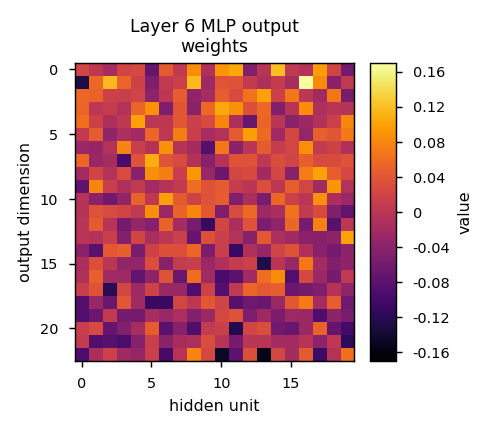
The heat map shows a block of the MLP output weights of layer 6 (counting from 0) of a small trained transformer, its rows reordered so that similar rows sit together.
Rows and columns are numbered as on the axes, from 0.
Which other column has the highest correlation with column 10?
4
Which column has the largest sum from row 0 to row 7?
10
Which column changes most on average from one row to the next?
11
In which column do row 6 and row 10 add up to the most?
6
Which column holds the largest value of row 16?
14
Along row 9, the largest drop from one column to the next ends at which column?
19
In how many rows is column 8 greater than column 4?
13
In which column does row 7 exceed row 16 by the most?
5
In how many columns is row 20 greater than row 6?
6
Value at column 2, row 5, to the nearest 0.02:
-0.04
